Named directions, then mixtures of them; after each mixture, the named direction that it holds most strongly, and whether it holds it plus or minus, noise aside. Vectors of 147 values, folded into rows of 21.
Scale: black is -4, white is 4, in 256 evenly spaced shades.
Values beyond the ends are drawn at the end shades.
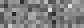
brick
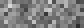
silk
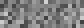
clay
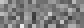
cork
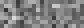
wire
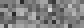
brick, plus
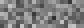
cork, plus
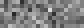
brick, plus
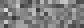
wire, minus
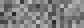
brick, plus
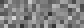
cork, minus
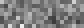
cork, plus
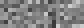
brick, plus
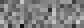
brick, minus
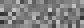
clay, minus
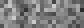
silk, plus
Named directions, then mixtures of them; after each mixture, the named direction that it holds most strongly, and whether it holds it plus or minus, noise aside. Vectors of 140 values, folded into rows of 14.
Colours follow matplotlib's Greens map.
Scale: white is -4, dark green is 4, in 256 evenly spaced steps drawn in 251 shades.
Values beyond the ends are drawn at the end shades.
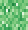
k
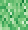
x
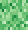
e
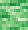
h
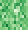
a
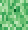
a, minus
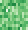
k, plus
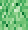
a, plus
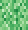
a, minus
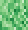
x, minus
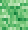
h, minus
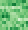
h, plus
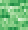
h, plus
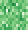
k, plus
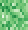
e, plus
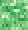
h, minus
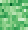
h, plus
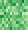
k, plus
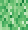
x, plus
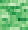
h, minus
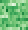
h, minus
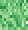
x, plus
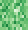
a, plus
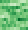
h, minus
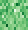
a, plus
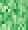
k, minus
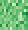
k, minus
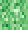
a, plus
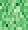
a, plus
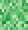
e, minus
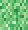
a, minus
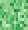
a, minus
